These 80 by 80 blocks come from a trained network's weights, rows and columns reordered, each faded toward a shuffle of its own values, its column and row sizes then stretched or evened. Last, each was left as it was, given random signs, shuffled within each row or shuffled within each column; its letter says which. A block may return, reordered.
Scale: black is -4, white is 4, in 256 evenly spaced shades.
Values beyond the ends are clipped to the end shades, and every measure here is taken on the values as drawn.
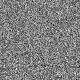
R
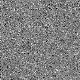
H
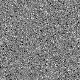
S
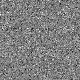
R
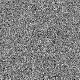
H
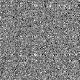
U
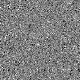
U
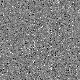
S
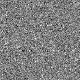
H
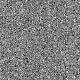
S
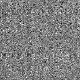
U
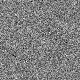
R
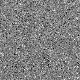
H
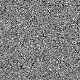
H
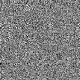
U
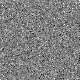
S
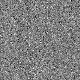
S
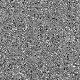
U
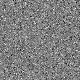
S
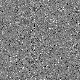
S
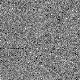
U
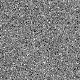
S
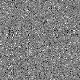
U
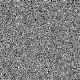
H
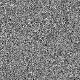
H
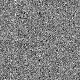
S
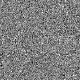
U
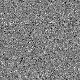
R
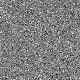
R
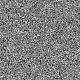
R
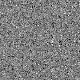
H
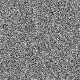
S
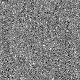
S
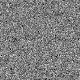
H
